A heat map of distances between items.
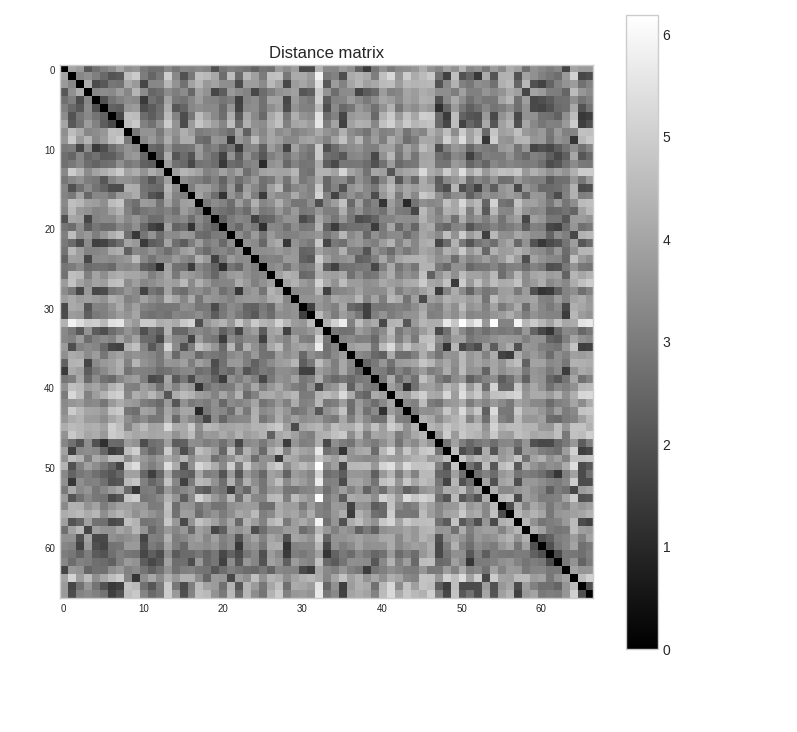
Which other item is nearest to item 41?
13
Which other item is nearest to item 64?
9
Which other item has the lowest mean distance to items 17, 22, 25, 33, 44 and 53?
61
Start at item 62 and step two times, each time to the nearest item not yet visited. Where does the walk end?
11
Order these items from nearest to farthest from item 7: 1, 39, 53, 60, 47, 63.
1, 47, 60, 39, 63, 53
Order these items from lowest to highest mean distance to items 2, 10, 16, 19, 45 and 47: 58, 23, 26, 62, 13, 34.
62, 34, 58, 23, 26, 13
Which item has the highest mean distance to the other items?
32
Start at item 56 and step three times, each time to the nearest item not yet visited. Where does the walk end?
39
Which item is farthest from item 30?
50
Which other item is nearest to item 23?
38
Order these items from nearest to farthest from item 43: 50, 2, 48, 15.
15, 2, 48, 50
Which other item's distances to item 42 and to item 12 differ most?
25
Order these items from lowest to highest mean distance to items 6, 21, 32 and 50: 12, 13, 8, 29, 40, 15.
15, 12, 40, 29, 8, 13
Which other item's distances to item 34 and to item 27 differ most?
49
